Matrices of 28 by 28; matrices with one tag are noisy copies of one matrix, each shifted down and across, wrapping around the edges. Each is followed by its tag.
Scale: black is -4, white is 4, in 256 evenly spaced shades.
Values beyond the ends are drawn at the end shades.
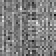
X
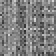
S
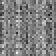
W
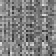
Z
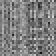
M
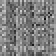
S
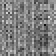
X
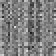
W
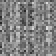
W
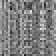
Z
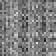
S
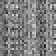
S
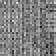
X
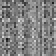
Z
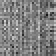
X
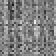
W
